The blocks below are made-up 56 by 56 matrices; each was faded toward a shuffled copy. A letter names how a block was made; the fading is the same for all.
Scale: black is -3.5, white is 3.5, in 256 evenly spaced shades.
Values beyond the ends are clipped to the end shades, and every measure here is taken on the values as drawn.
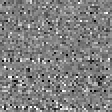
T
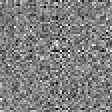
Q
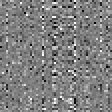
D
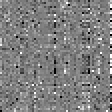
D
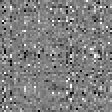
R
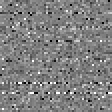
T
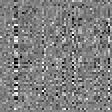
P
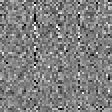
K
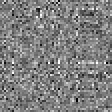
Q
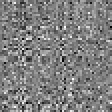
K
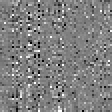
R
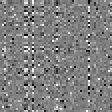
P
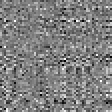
K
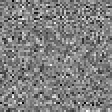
Q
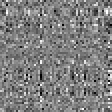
K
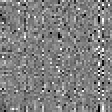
D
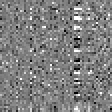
D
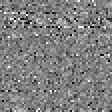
T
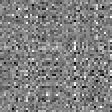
K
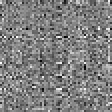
Q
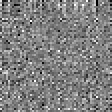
Q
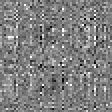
K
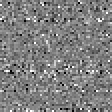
T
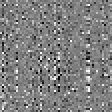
D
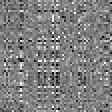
P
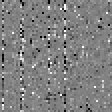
R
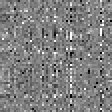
D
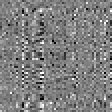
P
